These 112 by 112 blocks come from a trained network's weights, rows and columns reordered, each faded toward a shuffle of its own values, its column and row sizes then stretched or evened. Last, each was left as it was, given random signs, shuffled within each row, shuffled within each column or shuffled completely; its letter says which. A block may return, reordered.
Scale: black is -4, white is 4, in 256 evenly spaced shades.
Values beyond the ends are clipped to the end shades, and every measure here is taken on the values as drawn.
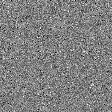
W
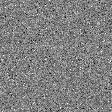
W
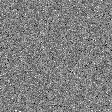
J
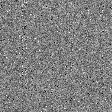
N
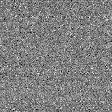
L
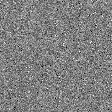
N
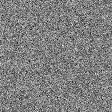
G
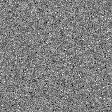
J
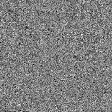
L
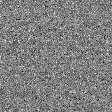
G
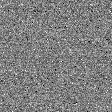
G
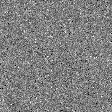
N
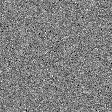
J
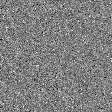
N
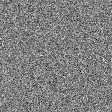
J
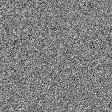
G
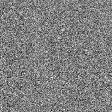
L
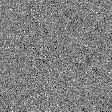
W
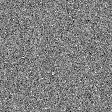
J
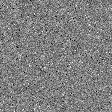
J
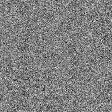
L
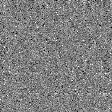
L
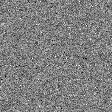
G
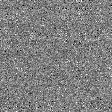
L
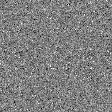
W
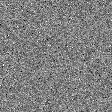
J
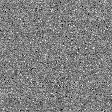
G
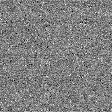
L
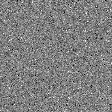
W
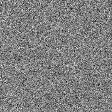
W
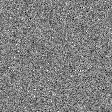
G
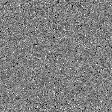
W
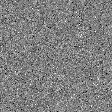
N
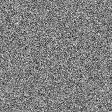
G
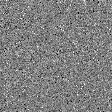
W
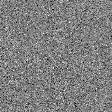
W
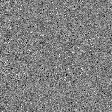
L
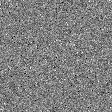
J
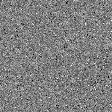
W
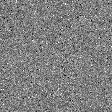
N
